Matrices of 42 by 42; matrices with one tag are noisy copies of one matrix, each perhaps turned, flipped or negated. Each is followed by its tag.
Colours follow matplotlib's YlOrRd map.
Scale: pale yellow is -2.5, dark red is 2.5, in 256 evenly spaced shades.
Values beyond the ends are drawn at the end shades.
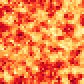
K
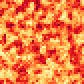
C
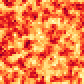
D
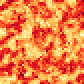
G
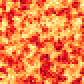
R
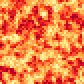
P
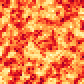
G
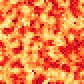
C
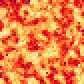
G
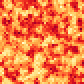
R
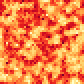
D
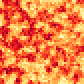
K
